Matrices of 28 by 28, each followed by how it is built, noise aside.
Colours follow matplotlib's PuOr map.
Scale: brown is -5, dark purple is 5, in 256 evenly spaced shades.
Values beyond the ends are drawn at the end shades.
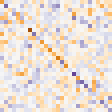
diagonal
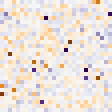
sparse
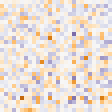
low rank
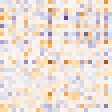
low rank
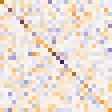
diagonal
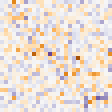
block diagonal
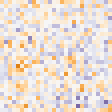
blocks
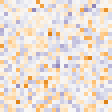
blocks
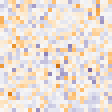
noise
